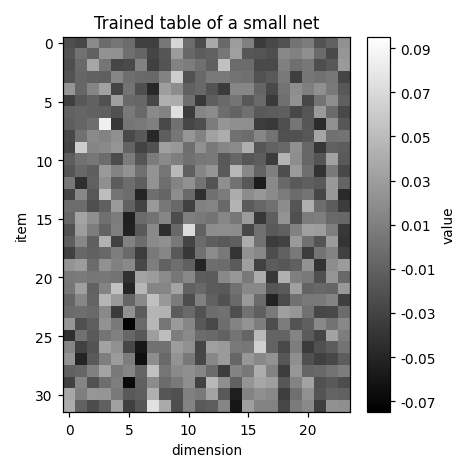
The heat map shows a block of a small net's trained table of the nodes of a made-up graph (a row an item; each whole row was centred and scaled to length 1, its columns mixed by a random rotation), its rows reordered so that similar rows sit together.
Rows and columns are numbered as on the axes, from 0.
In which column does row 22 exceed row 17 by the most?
4
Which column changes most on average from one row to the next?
3
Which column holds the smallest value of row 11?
21
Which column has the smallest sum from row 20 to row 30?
5
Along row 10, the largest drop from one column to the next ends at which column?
23
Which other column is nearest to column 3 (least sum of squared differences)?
15
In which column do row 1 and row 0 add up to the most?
9
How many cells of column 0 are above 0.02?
6
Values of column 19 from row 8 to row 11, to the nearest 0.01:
-0.02 0.02 0.02 0.03
